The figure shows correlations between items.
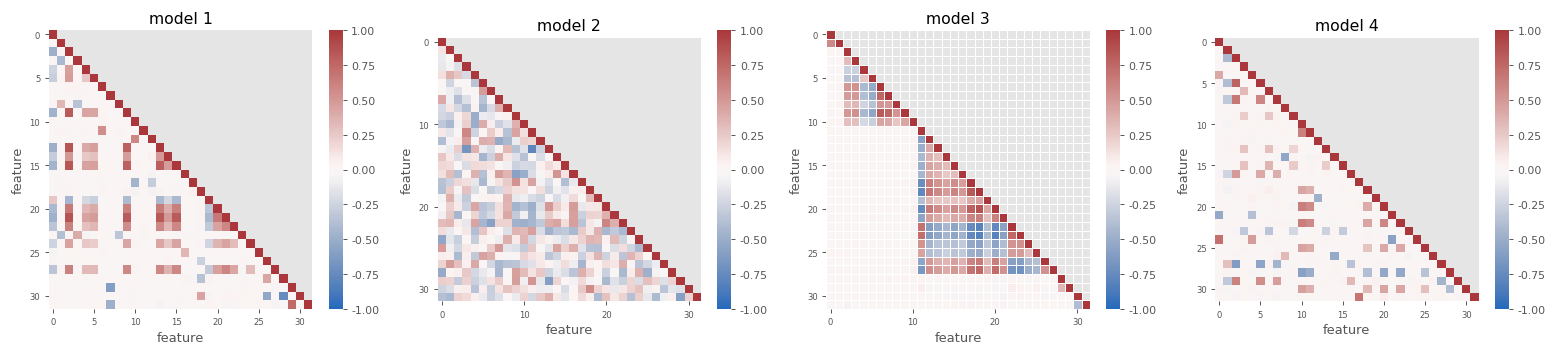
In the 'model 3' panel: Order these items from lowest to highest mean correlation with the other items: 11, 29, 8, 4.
11, 4, 29, 8
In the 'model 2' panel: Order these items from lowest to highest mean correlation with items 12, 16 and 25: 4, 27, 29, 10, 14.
10, 27, 29, 4, 14
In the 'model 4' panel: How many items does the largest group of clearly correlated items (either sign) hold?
8
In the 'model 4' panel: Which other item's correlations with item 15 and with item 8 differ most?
14
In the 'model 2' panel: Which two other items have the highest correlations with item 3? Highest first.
11, 12
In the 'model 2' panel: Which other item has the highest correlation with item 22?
20
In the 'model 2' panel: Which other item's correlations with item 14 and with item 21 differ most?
25
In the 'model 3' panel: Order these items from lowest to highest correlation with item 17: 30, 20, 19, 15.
30, 19, 15, 20
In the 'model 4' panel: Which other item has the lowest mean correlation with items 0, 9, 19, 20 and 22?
28
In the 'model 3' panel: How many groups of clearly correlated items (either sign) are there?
5
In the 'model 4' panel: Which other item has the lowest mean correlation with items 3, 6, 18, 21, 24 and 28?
23
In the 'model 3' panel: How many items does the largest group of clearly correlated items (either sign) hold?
17
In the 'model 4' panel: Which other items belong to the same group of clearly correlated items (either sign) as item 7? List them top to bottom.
1, 2, 5, 16, 27, 29
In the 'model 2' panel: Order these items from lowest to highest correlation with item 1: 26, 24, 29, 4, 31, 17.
31, 17, 24, 26, 29, 4
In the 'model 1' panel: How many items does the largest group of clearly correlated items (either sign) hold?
14
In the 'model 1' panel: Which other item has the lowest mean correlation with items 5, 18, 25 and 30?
28
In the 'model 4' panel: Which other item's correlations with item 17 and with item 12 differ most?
31
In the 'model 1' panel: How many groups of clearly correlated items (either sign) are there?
7
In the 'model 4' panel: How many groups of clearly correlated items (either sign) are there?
7
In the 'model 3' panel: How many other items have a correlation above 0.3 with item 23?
4
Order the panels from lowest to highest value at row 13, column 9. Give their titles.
model 2, model 3, model 4, model 1
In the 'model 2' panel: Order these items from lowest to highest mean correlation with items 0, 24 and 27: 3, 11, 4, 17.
17, 11, 3, 4
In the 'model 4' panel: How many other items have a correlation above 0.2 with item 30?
6
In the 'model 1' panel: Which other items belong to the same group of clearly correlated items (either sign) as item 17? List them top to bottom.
10, 12
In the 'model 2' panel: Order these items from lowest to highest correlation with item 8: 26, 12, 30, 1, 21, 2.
12, 2, 26, 1, 30, 21
